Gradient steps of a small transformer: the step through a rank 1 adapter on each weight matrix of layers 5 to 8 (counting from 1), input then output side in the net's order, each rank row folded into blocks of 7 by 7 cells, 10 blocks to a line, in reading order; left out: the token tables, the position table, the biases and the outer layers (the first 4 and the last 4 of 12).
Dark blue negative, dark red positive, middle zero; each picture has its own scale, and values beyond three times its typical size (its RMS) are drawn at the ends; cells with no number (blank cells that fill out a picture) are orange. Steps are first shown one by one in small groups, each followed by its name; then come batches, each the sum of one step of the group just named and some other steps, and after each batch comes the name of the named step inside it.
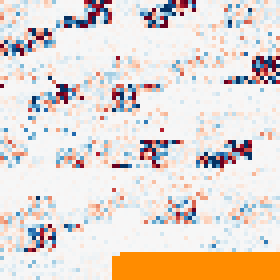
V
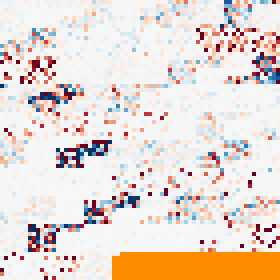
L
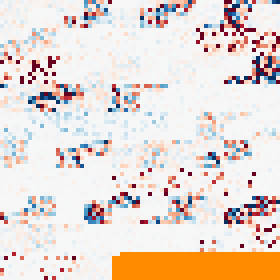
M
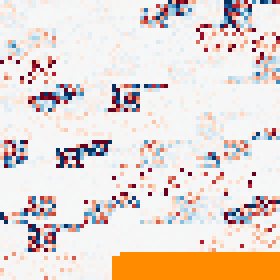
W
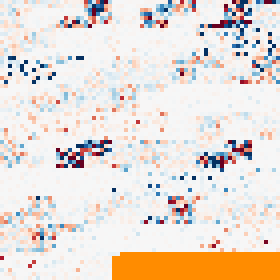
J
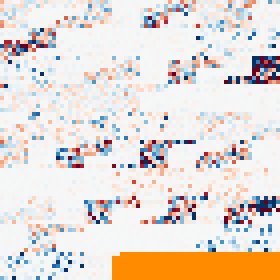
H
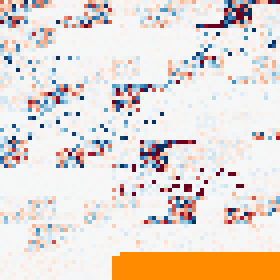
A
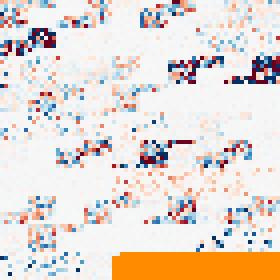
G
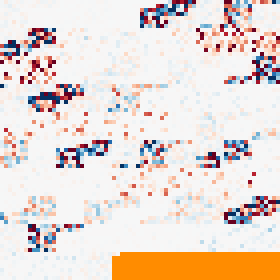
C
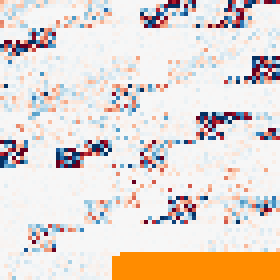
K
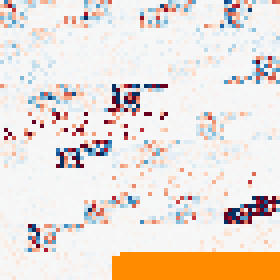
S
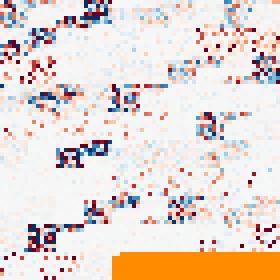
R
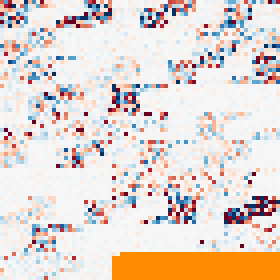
S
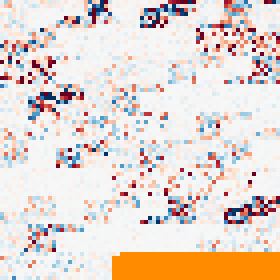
C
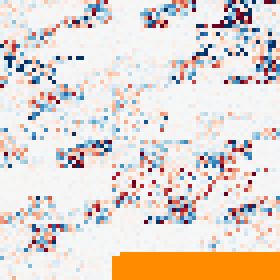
J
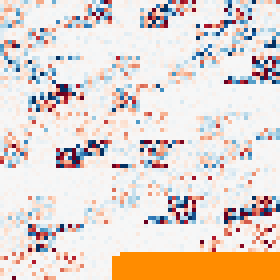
V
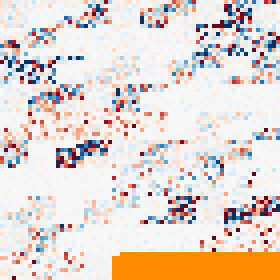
J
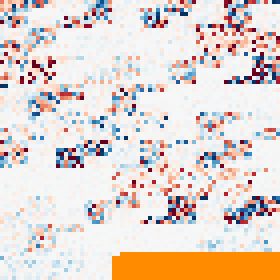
M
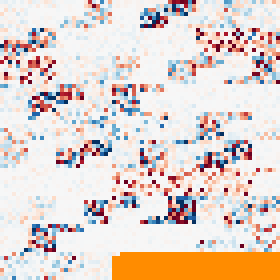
L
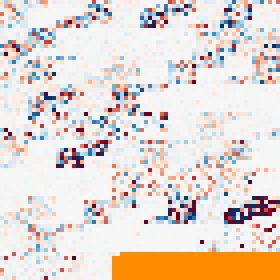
S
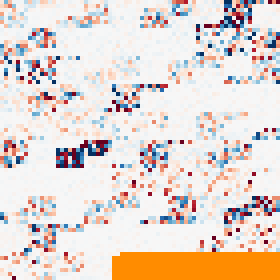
W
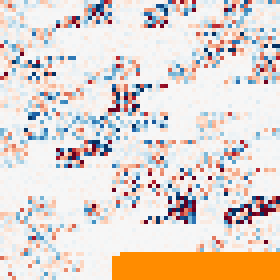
S
